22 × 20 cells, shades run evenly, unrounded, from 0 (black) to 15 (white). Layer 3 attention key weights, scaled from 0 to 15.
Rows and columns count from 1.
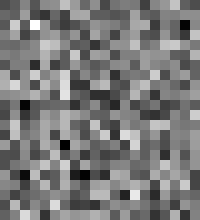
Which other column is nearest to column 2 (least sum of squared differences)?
15
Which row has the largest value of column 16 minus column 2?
8
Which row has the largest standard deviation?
18
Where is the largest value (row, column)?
3, 4
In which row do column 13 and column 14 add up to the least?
11
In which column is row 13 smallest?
12
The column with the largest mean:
14
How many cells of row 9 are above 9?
8
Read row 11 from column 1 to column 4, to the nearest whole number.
5 7 0 5
